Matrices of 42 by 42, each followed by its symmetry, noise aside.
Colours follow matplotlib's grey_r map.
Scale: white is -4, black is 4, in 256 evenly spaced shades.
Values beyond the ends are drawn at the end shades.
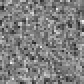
antisymmetric.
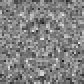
mirrored left to right.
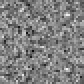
mirrored top to bottom.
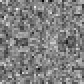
mirrored top to bottom.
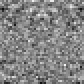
mirrored left to right.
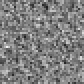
antisymmetric.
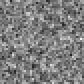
same after a half turn.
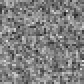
antisymmetric.
